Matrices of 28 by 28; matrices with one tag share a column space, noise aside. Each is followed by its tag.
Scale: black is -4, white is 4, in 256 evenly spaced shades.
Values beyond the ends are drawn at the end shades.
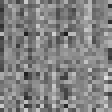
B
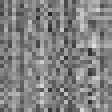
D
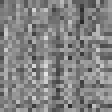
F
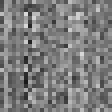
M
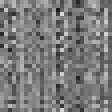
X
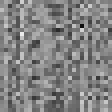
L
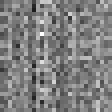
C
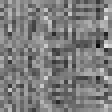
D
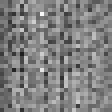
M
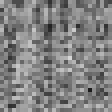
F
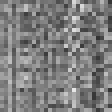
M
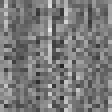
F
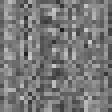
L
